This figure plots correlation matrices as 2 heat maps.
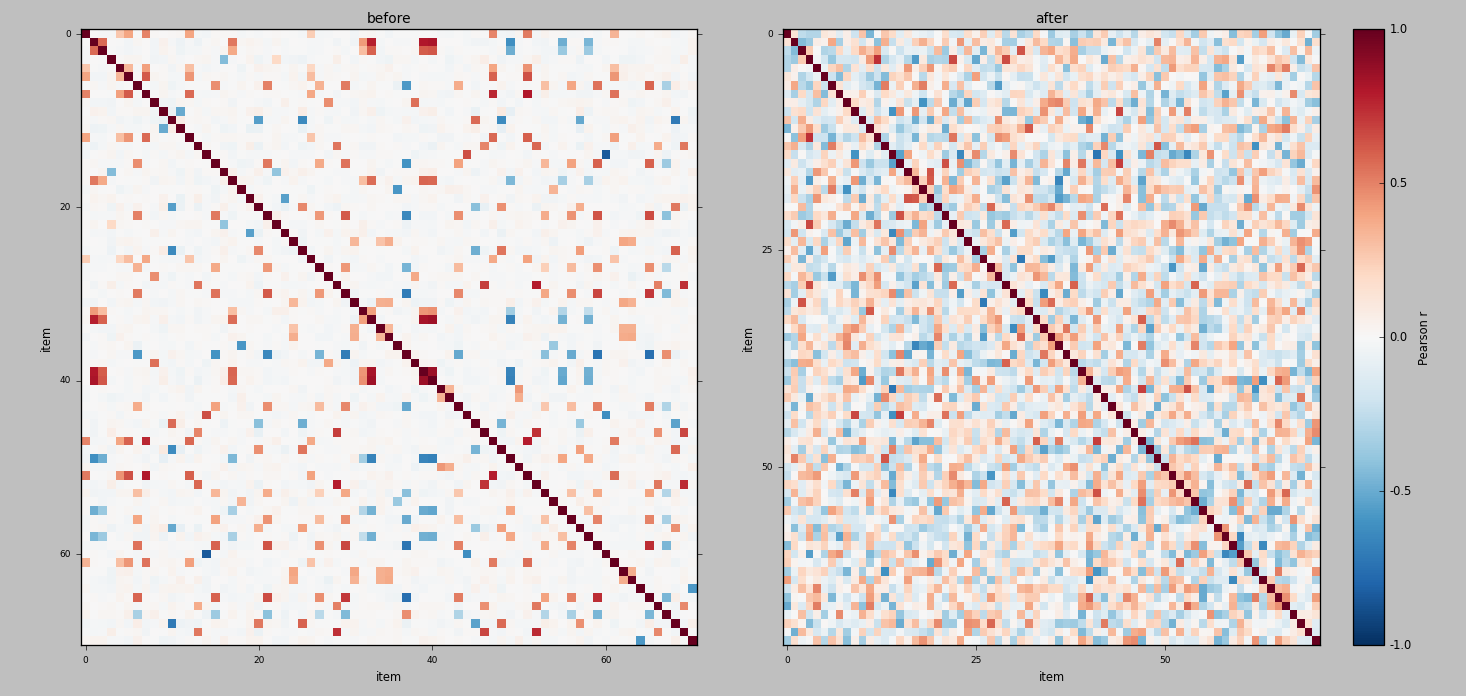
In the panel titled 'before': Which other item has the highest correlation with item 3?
22
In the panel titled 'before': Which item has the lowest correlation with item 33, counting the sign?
49
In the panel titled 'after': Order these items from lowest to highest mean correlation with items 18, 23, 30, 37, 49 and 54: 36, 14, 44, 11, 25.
14, 25, 36, 44, 11
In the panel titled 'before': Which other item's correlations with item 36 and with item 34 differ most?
18
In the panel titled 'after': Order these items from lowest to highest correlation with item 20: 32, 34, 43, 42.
43, 32, 34, 42
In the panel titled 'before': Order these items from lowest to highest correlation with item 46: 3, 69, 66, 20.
20, 3, 66, 69
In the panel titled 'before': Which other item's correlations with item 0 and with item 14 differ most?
60
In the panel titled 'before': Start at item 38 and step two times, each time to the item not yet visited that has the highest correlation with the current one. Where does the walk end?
28
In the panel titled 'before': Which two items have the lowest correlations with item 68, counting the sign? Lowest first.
10, 45
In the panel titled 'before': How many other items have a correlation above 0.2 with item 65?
9
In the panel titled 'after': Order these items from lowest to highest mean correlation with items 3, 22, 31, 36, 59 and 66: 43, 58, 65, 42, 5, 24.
42, 24, 5, 43, 58, 65
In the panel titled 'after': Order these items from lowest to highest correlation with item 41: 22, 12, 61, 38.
38, 12, 22, 61
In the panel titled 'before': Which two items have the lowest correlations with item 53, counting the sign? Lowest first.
37, 67
